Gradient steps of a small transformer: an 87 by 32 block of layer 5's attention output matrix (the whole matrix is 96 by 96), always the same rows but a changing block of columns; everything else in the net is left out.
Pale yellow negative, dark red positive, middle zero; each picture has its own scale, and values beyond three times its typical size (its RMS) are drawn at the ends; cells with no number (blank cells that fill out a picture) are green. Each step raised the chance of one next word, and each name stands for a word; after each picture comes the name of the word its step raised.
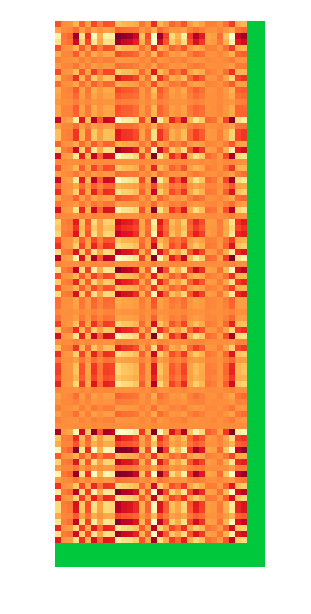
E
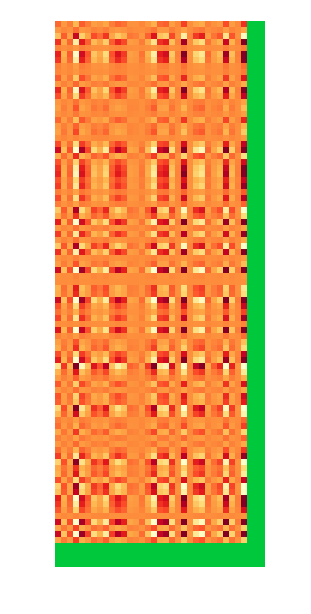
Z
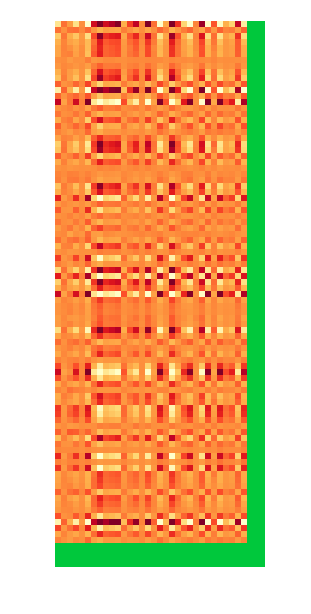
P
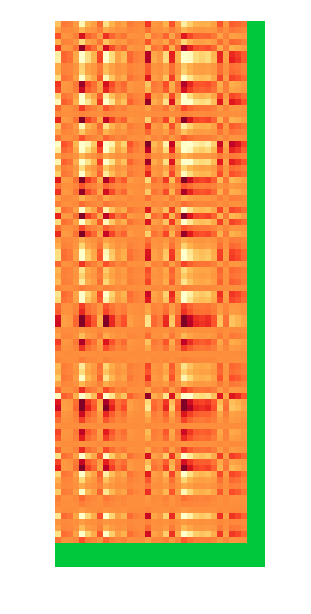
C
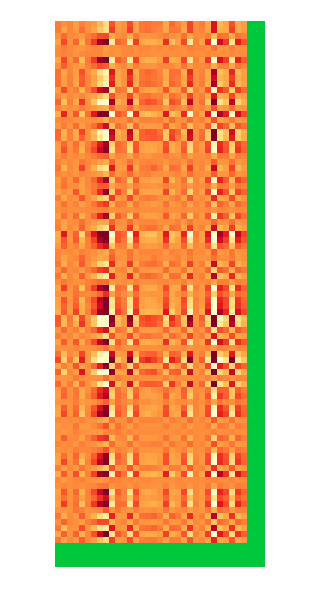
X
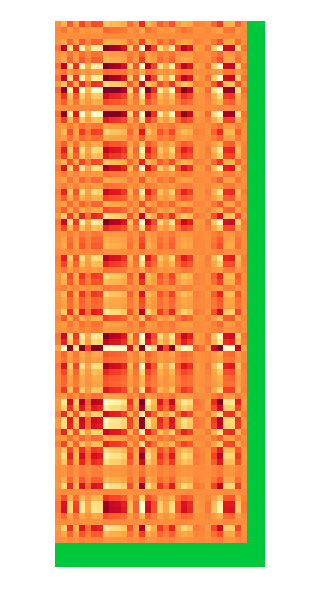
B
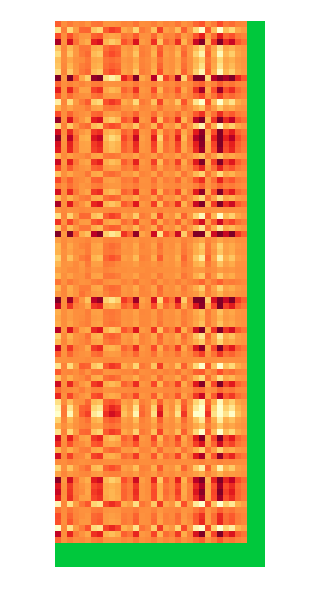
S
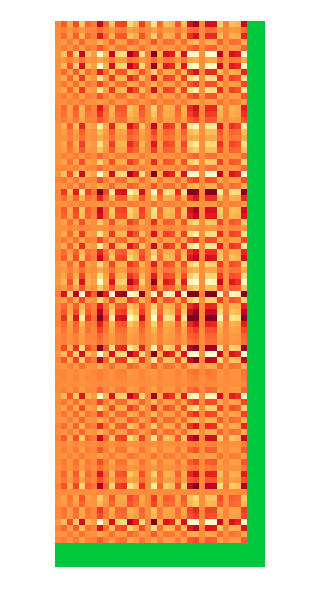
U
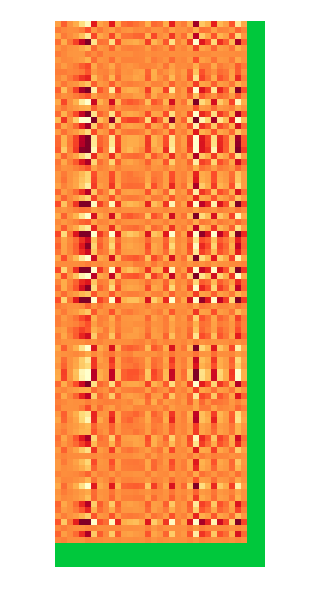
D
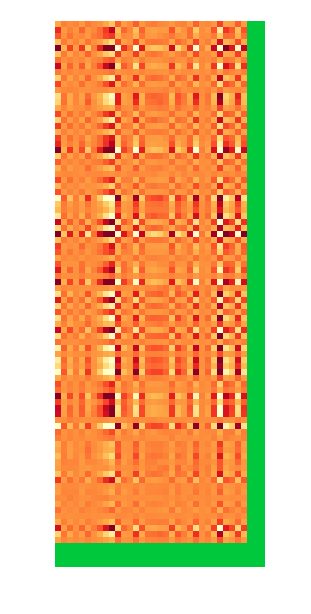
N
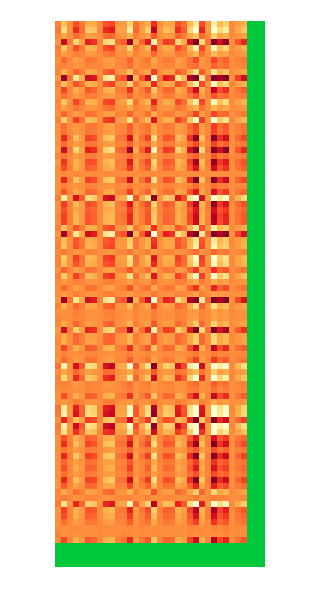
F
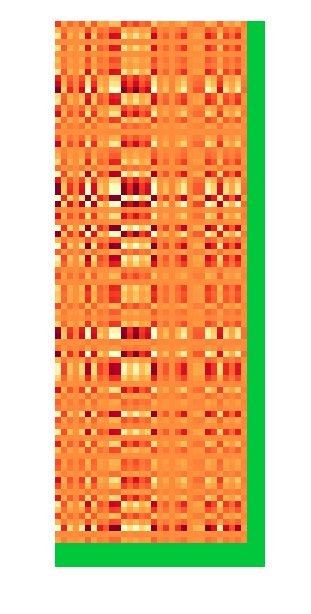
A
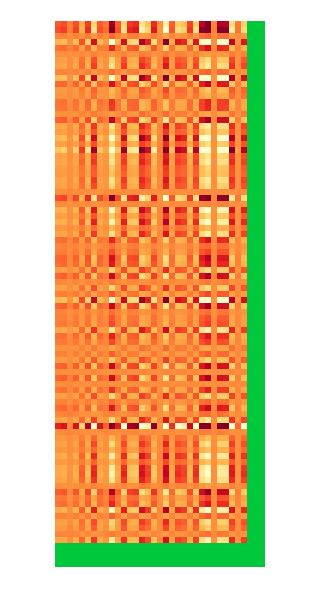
F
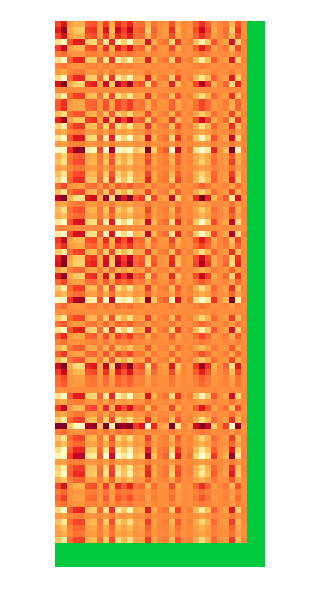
F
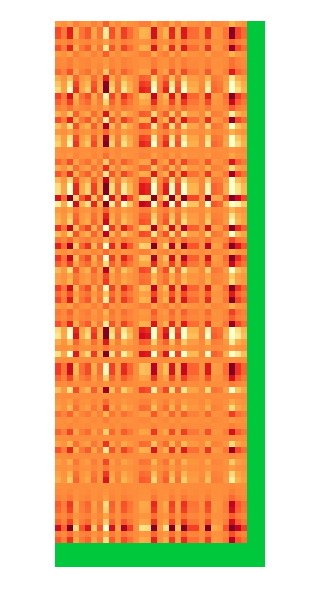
A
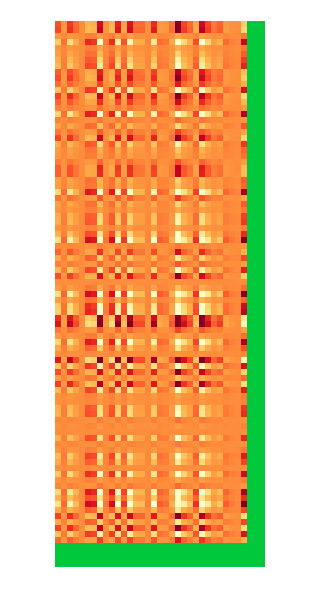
X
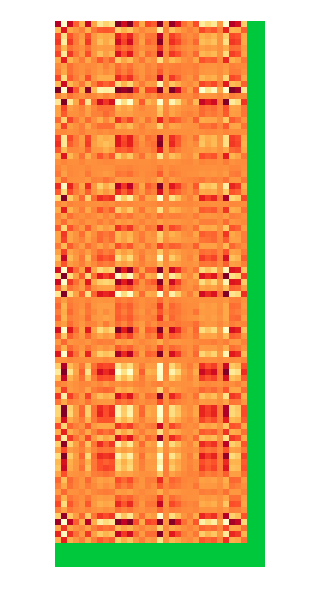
P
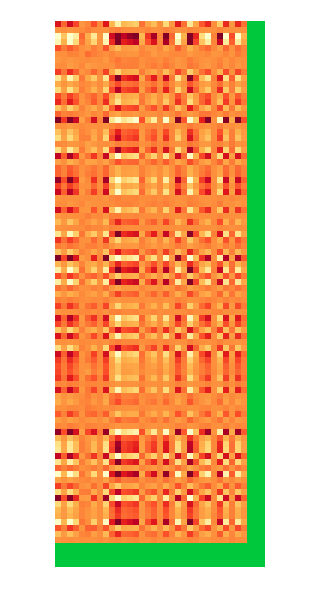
E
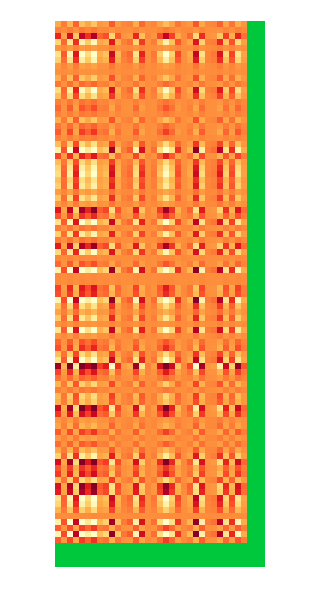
Z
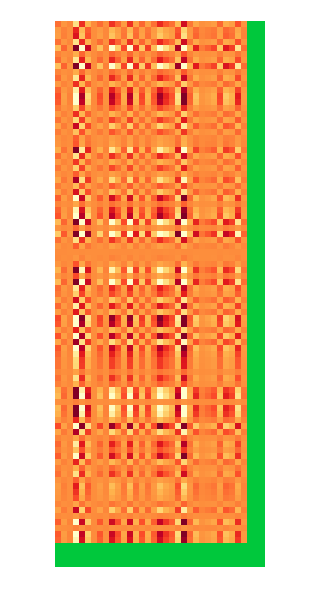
N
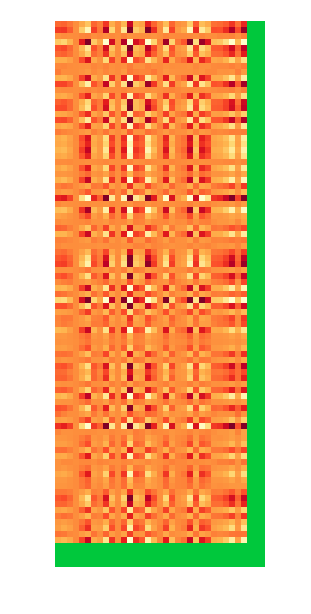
F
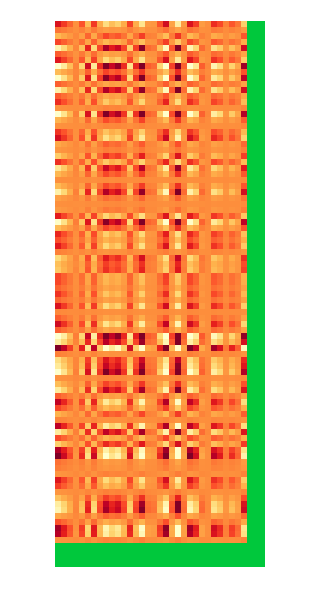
B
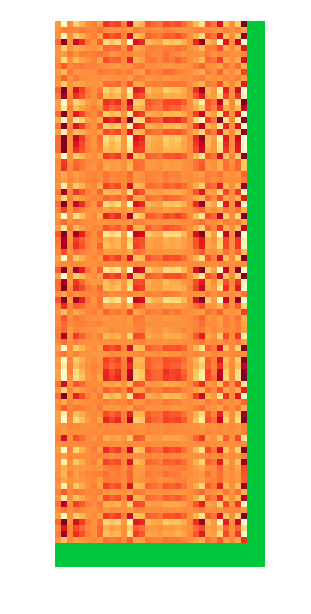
D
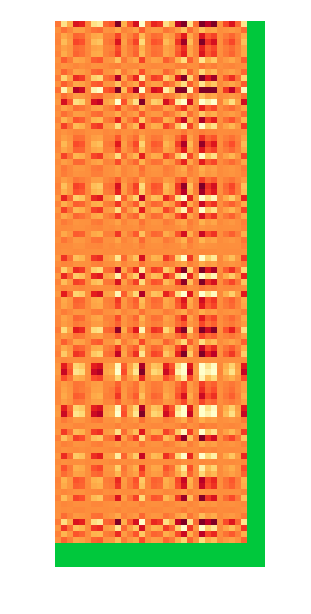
P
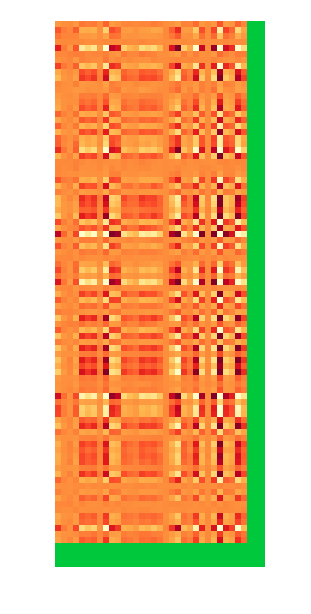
N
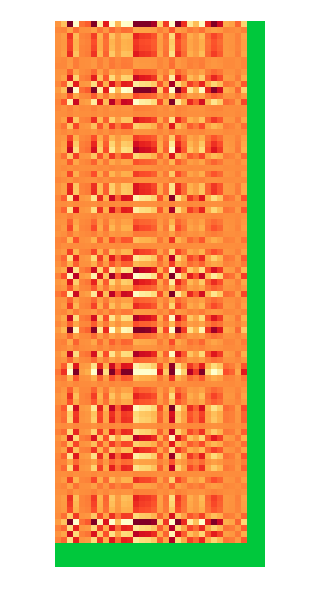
P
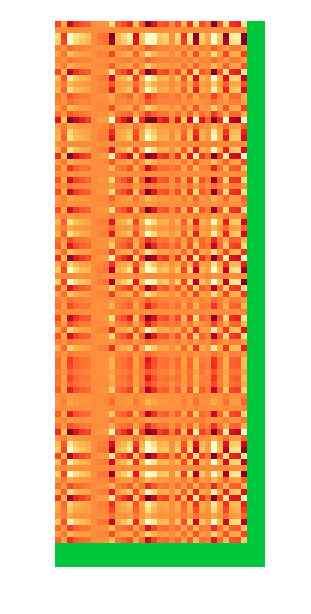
E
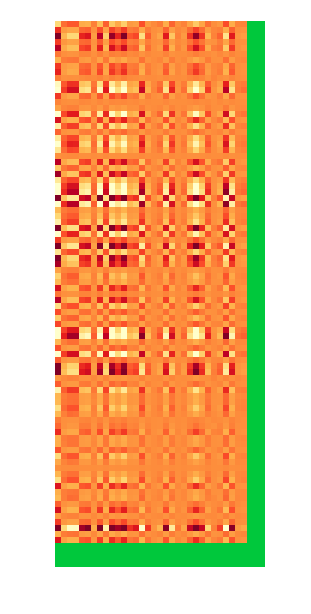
A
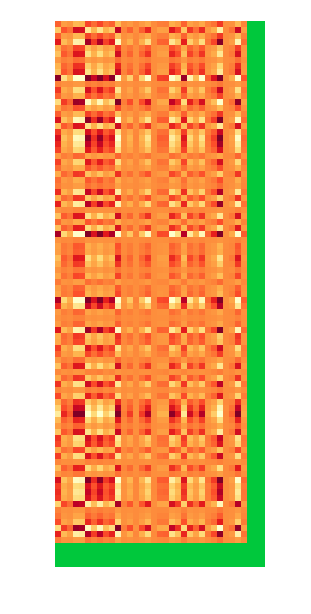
S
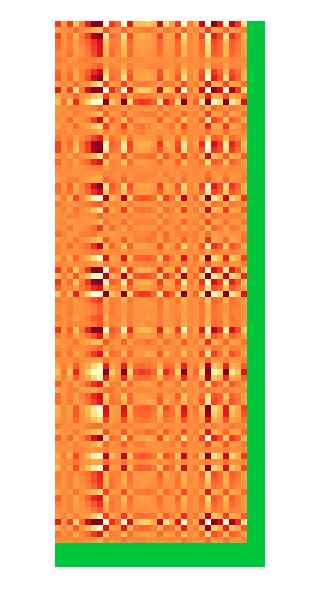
P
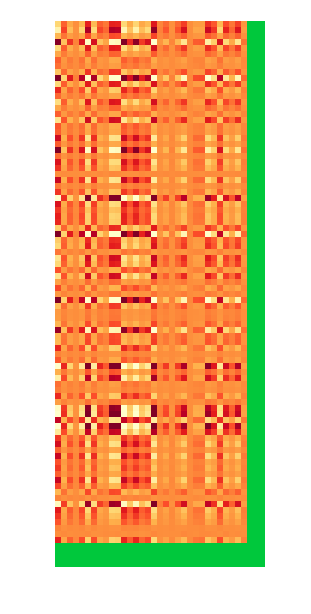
F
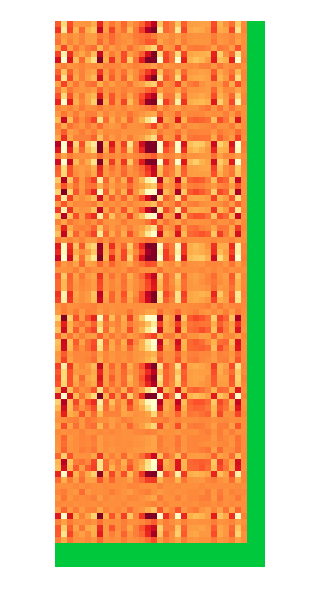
C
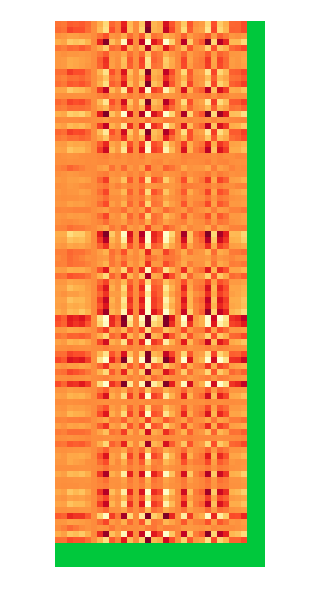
X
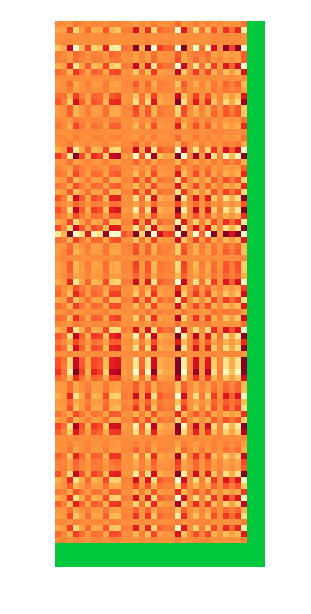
N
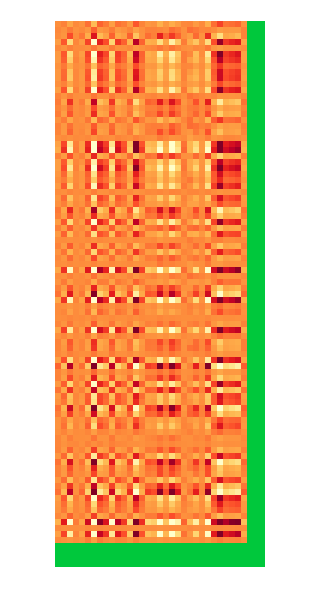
Z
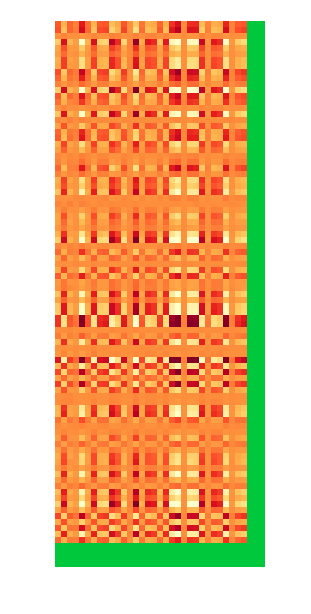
X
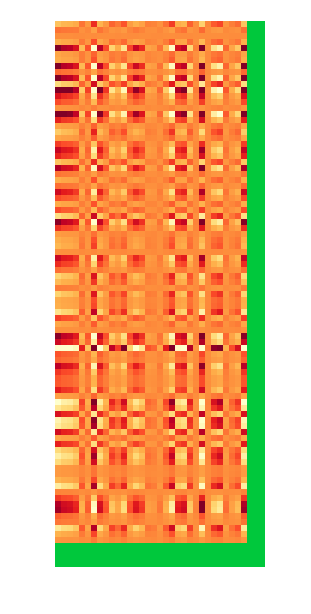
B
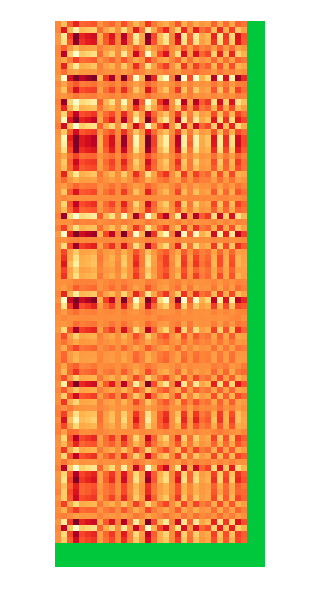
S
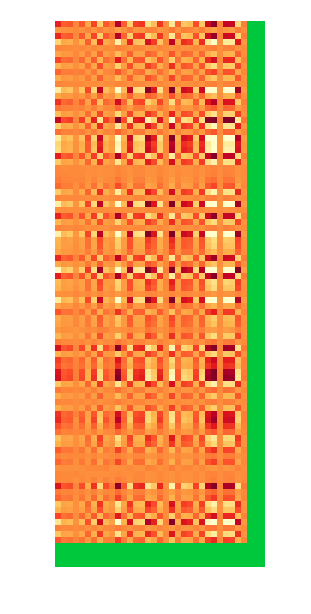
D
